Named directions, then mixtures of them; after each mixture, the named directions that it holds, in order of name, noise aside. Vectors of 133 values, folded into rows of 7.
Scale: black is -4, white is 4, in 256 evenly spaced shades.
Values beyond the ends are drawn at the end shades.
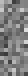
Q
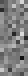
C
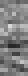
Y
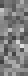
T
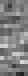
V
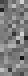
C.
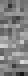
V.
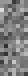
Q, T.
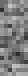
C, V.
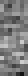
V.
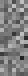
C, Q.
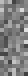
Q.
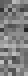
Q, Y.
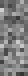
T, V.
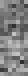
C, Y.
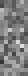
T.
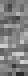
V.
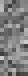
Q, V.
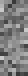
Q, V.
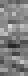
Y.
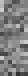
Q, V.
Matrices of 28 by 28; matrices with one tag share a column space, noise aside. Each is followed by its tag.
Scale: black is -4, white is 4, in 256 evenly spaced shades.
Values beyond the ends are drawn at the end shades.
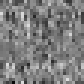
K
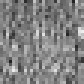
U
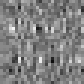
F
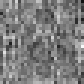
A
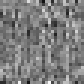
K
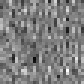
F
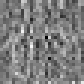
A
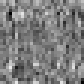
K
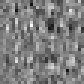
F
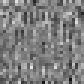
K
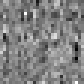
A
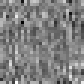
K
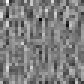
K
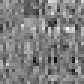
F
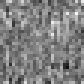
K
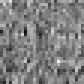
U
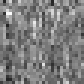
K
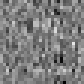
F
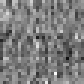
A
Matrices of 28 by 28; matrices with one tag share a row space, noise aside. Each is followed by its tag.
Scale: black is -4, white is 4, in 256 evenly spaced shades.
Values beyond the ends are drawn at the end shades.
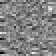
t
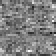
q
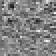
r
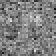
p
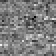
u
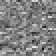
t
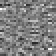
t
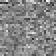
u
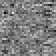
r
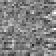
r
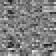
r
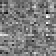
u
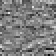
q
